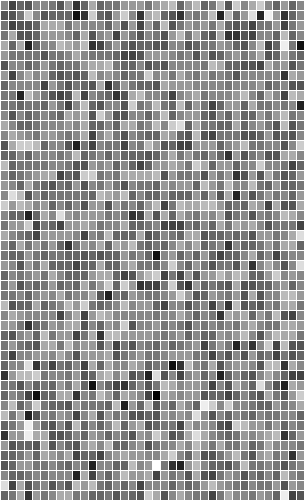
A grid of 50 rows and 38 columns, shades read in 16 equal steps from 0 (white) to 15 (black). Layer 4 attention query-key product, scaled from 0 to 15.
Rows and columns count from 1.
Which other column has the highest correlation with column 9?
36
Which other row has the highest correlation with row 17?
42
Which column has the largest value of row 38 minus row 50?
19
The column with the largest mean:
29
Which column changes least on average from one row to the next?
7
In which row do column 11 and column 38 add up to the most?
38
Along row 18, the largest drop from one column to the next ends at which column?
11
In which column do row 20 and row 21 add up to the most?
30
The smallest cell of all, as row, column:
47, 20
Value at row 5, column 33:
4
